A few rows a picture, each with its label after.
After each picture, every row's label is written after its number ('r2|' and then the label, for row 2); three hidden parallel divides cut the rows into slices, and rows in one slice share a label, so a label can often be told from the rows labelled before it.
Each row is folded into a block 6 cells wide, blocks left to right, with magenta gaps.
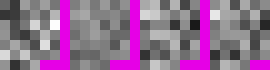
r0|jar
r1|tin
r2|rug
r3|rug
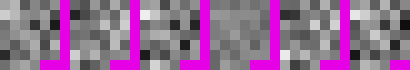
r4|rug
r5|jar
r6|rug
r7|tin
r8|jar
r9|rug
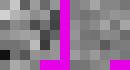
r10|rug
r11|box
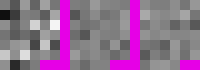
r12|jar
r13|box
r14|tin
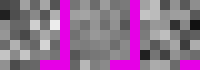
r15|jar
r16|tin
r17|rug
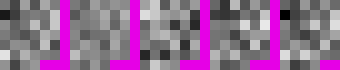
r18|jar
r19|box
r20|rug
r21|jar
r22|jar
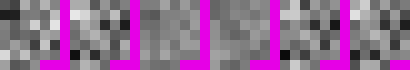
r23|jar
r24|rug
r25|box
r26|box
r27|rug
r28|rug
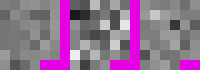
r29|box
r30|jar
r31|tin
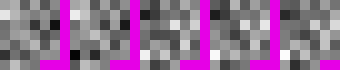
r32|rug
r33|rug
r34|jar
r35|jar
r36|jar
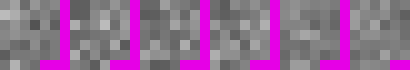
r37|tin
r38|box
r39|box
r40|box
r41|tin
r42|tin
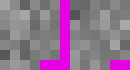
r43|tin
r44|box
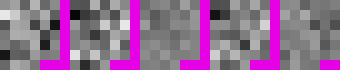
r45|rug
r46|jar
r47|box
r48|jar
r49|tin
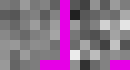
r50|box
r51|jar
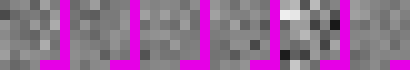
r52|box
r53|box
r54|tin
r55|tin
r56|rug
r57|tin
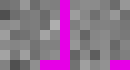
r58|box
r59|tin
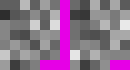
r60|jar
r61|jar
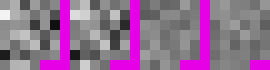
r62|rug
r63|rug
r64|box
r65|tin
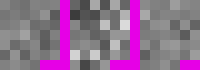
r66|tin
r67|jar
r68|tin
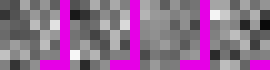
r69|jar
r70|jar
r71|tin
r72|rug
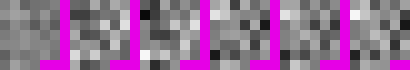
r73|tin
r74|jar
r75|jar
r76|rug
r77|rug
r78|rug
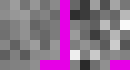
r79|tin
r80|jar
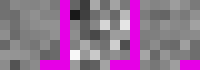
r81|box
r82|jar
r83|box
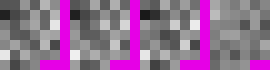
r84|jar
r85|jar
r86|jar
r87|tin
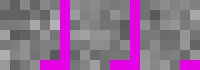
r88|box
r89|tin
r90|box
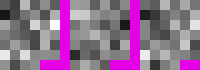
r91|jar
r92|rug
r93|jar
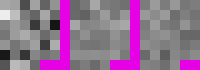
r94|rug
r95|box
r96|tin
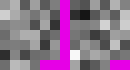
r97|rug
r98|jar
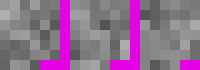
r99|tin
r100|tin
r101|box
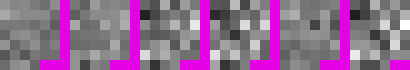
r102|tin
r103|box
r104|jar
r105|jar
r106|tin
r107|jar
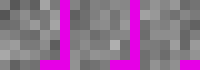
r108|box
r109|box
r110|tin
